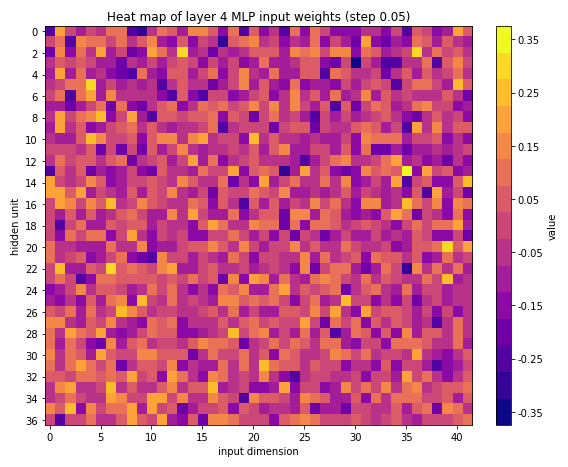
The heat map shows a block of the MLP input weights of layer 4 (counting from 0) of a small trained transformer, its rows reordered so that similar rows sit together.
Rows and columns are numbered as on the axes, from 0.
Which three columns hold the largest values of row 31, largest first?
21, 3, 12
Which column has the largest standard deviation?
35
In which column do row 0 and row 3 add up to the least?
30
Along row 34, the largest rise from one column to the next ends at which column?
20
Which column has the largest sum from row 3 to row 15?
1
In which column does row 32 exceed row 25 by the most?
8
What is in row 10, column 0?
-0.05
